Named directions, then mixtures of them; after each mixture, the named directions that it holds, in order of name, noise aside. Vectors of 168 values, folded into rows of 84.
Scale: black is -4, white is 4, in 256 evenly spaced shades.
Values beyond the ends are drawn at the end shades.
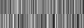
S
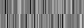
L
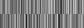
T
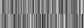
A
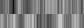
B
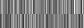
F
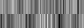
A, B, T.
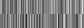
A, L, T.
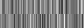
A.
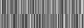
A, L, T.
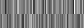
F, L, S.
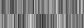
A, B, S.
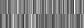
F, S.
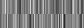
A, L.
